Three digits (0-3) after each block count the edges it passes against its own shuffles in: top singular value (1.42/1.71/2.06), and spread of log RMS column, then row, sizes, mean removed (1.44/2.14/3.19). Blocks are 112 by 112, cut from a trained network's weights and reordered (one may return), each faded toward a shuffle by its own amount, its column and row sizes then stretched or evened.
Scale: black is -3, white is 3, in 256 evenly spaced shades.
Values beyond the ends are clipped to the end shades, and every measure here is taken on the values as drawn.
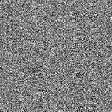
3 1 1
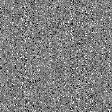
0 2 0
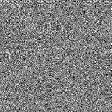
3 1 0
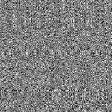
3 2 0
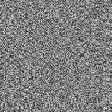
3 0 0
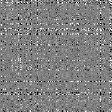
2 3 3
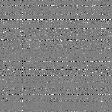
3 1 3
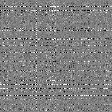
2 2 3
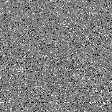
0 0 2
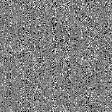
0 3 1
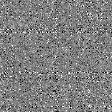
0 2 2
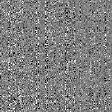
0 3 2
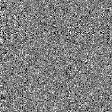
1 2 1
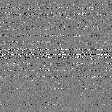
2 0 3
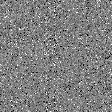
0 1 0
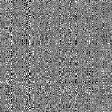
3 3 2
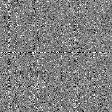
2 2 1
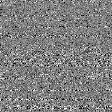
0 1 3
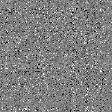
0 2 2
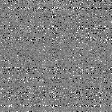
0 2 3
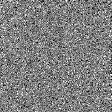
1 1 0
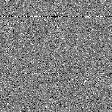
2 1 1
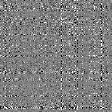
3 3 3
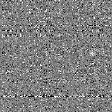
2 2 2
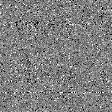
0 1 1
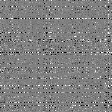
2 2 3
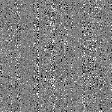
0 3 1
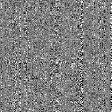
2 3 1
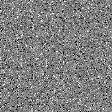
0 1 0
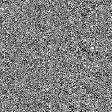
1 2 0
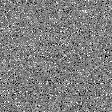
0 0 2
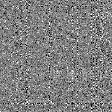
2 2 0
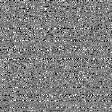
1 1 3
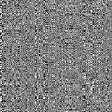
3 3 2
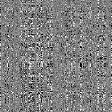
3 3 2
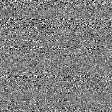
2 0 3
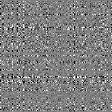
3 3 3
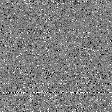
1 0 2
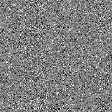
2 1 0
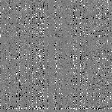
1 3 2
